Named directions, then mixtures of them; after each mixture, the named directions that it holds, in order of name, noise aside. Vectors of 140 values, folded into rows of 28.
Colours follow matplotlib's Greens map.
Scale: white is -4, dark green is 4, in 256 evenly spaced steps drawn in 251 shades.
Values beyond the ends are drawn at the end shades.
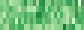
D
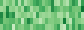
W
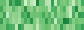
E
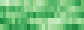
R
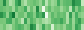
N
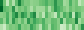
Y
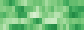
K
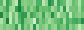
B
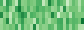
B.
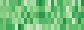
D, E.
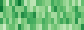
E, Y.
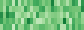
W.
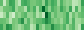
N.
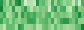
E, Y.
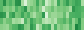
E, K, N.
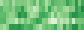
D, K, R.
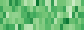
E.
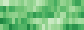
R.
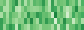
B, D, E.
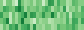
B, R.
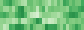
K.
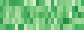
E.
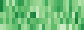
Y.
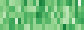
D.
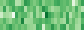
N, W.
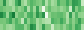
N.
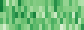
Y.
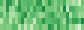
B, N, R.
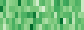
N, W, Y.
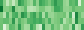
D, Y.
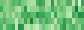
D, E.
